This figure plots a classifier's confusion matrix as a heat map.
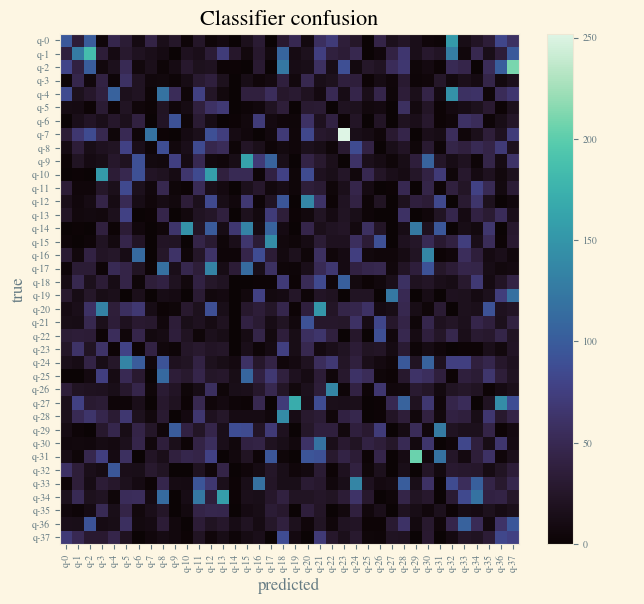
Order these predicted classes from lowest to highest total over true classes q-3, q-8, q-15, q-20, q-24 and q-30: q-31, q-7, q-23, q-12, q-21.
q-7, q-31, q-23, q-12, q-21
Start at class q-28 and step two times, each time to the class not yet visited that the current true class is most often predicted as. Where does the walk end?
q-23
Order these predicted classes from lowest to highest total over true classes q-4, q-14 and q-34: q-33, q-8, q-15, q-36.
q-36, q-33, q-15, q-8
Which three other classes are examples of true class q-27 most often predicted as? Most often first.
q-19, q-36, q-28
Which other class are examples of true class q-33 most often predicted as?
q-24
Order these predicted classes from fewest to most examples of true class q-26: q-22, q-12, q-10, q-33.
q-10, q-33, q-12, q-22
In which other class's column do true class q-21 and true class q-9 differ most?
q-15
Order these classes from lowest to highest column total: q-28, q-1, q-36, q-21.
q-1, q-36, q-28, q-21
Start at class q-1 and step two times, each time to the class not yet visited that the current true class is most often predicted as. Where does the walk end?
q-37
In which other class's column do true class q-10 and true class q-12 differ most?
q-3
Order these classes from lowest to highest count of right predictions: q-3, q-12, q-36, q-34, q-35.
q-35, q-3, q-36, q-12, q-34
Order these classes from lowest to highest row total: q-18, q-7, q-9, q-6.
q-6, q-18, q-9, q-7
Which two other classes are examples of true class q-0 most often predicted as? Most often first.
q-32, q-2
